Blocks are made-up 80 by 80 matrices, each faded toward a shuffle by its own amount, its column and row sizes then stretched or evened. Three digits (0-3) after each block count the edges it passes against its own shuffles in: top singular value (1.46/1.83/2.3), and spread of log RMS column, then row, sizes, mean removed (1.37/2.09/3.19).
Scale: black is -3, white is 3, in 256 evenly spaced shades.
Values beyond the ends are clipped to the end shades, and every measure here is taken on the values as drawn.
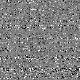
0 1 3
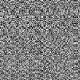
3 1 2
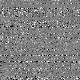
1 0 3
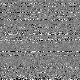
0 0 3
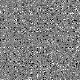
1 2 2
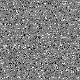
0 0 2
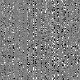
1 3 1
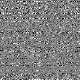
1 1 3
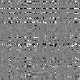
3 2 3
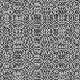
3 0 0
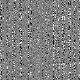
0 3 0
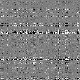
3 2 3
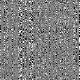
1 3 1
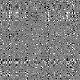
3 2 2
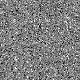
1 1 0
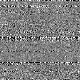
2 0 3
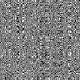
3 2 1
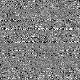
1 0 3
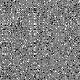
2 1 0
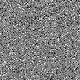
2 0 0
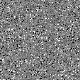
1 1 1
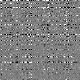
3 2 3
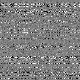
2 0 3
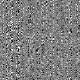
2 3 0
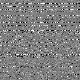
2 0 3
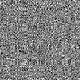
3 0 1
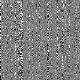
1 3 1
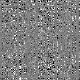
1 3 2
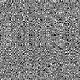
3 1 1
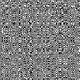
3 2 1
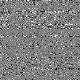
2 1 3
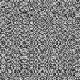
3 1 1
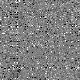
2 1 2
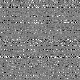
1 0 3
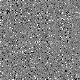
1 1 1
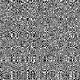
3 2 2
